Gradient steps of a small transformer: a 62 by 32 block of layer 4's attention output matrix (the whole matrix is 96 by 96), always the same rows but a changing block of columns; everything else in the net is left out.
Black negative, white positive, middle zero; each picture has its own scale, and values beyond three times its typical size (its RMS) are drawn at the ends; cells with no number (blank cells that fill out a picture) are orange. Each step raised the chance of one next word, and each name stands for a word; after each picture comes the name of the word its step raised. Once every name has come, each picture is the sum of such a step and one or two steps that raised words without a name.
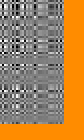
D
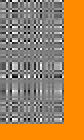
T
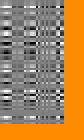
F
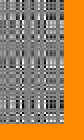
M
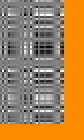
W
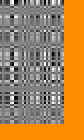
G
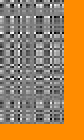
T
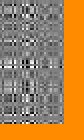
M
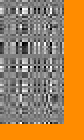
W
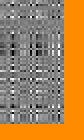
W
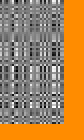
G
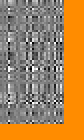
G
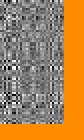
G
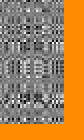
T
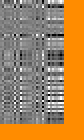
G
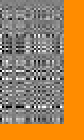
W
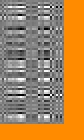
F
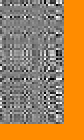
G
